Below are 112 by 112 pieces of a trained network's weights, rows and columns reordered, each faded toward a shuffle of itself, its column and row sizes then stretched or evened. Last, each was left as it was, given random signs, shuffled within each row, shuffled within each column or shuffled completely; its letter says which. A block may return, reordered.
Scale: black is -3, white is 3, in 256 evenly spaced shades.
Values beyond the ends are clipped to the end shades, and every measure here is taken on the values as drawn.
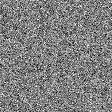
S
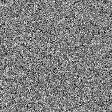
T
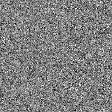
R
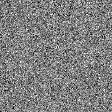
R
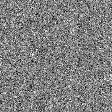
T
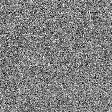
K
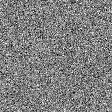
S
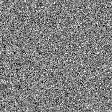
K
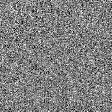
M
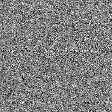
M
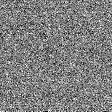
K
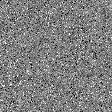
T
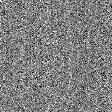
M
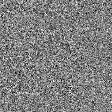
R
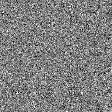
R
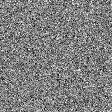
K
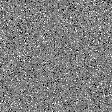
T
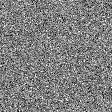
S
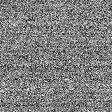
K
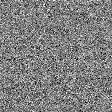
K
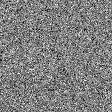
S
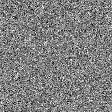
K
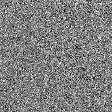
R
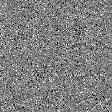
M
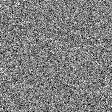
S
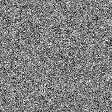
T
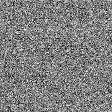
K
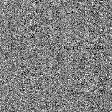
M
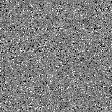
M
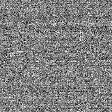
M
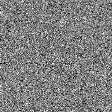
R
